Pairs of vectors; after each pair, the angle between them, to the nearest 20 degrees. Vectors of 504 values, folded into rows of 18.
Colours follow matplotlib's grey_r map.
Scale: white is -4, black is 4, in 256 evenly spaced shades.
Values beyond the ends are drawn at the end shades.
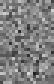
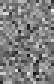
20 degrees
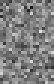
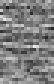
120 degrees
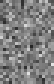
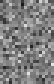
20 degrees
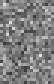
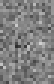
80 degrees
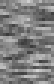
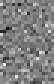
80 degrees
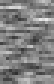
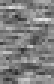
20 degrees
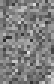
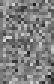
160 degrees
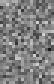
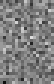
120 degrees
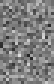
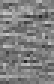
60 degrees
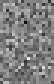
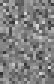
60 degrees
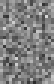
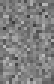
160 degrees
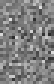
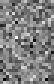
80 degrees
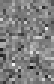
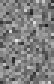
100 degrees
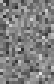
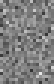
40 degrees
